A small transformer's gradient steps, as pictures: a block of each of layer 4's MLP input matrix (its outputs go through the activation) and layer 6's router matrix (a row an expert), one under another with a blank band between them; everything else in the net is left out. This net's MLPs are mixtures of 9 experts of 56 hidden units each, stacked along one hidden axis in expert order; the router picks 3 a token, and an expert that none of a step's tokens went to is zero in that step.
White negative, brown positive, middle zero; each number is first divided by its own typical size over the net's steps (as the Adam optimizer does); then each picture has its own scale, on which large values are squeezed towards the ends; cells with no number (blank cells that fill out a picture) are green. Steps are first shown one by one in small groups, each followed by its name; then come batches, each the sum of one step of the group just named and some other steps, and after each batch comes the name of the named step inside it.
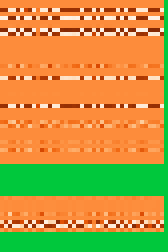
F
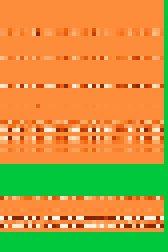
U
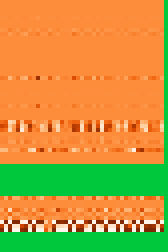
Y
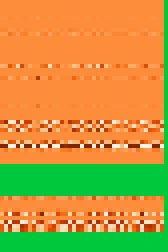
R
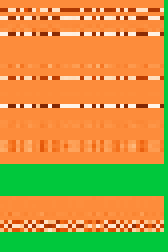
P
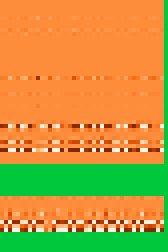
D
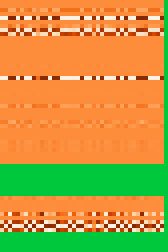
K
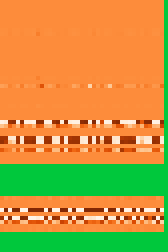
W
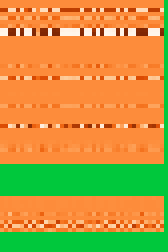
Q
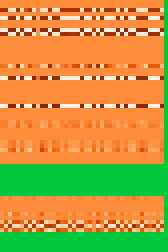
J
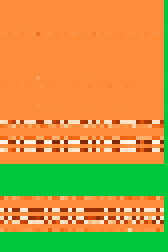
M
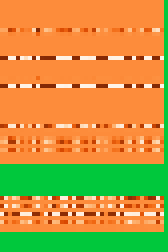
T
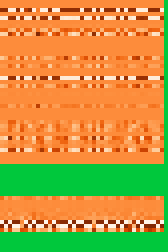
F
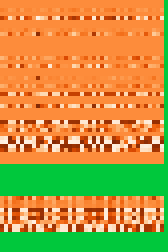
R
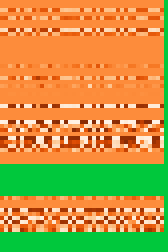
W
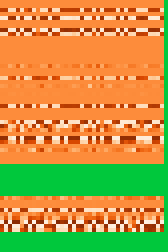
F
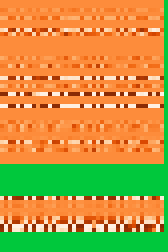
J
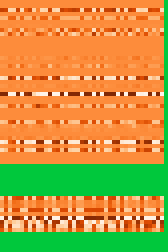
M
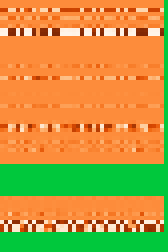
Q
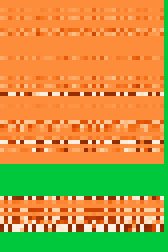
M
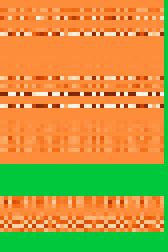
P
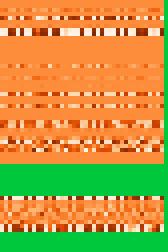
Q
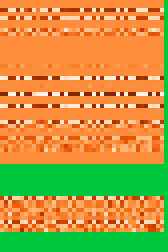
J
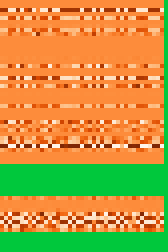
R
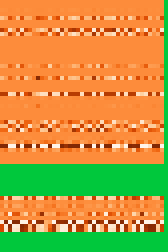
R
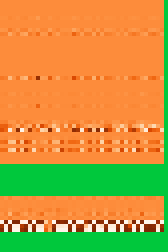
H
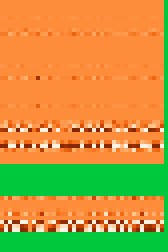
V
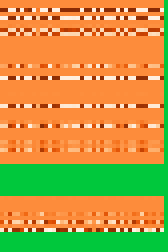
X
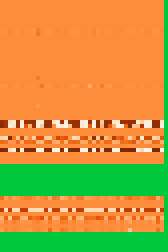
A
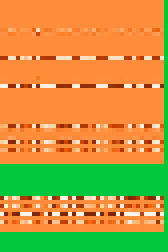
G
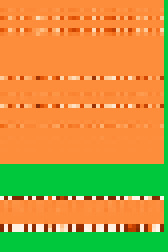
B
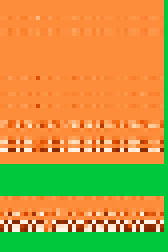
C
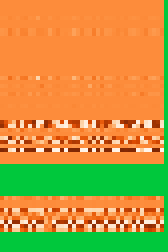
A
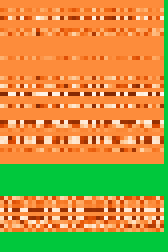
A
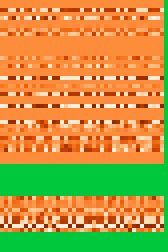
X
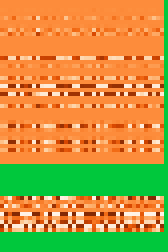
G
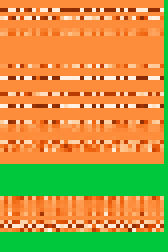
X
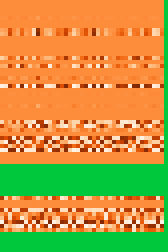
C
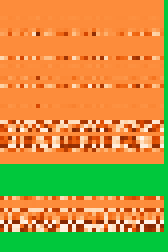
V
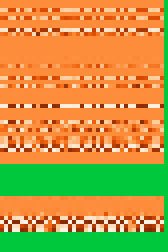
H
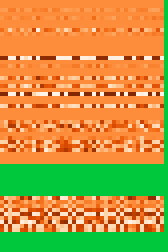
V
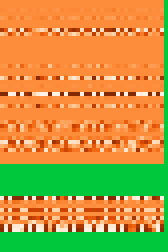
B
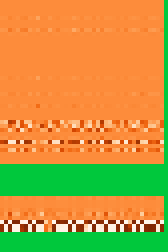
H
